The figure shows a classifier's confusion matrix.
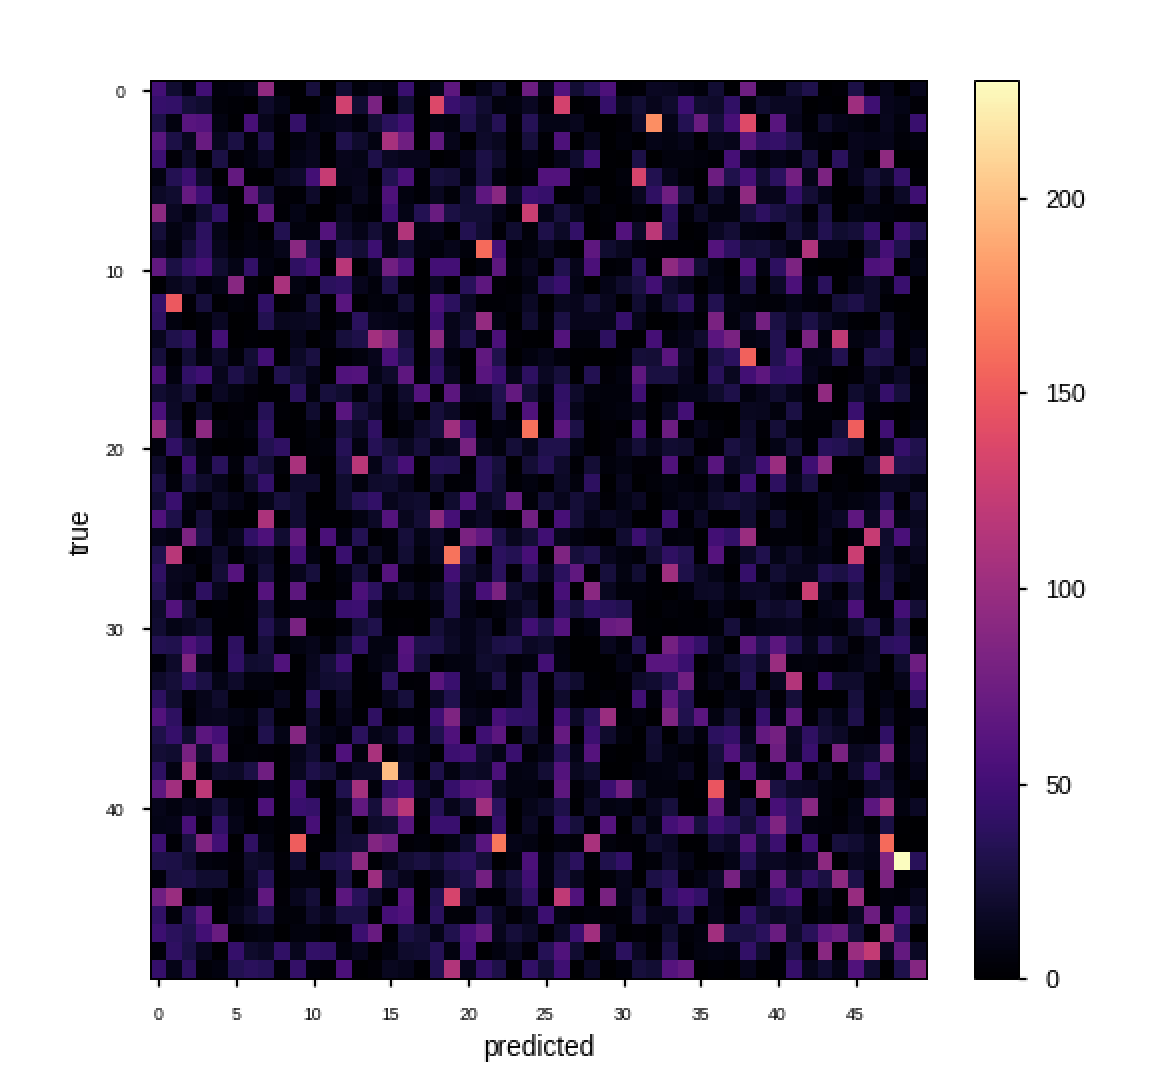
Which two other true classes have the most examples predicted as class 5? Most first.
11, 27
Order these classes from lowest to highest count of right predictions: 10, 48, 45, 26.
10, 48, 26, 45
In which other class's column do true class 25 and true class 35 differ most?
46
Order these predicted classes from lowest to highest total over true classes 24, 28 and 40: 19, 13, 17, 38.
17, 38, 19, 13
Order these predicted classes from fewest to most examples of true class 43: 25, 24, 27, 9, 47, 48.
25, 9, 27, 24, 47, 48
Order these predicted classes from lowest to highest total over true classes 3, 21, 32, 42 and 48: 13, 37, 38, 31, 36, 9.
31, 37, 36, 13, 38, 9
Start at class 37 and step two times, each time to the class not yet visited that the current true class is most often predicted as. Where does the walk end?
44
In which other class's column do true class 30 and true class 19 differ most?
45
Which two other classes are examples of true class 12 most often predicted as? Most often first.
1, 18
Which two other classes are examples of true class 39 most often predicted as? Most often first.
36, 3
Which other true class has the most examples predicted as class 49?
32
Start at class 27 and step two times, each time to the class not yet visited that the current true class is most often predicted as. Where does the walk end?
41
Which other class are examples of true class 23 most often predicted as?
20
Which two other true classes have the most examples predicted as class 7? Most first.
24, 0
